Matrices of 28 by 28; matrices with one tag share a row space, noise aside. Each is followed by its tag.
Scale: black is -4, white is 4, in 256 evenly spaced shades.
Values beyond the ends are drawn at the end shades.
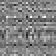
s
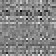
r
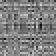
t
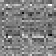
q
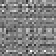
s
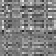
q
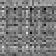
s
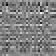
r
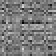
q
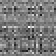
t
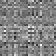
t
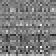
r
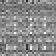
s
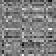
q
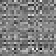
t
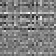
t
